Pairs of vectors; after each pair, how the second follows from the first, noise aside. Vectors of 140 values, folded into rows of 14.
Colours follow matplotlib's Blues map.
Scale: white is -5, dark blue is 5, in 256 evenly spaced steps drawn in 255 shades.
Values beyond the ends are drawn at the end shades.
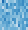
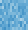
reversed, shrunk.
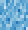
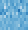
partly zeroed.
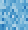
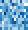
reversed, negated, scaled up.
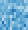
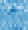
partly zeroed.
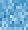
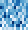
scaled up.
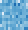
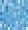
reversed, partly zeroed.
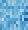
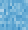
reversed, negated, shrunk.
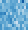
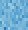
reversed, shrunk.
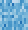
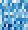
scaled up.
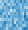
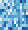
scaled up.
